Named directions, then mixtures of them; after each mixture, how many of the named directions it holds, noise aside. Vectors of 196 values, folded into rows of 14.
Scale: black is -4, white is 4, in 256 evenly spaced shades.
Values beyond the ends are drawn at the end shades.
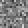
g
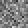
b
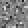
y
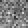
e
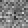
one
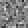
one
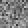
two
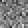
three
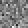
three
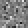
one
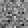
two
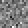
four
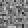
two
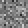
two
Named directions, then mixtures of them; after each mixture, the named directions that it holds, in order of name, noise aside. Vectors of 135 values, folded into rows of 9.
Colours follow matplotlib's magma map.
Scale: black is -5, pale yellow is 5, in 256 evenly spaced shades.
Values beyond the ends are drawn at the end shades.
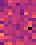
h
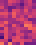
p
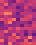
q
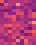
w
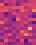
h, q, w.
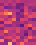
h, p, q.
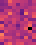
h.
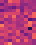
h, p, w.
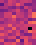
h, w.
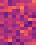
h, p, w.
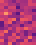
q.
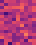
p, q, w.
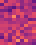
p, w.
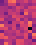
h, q.
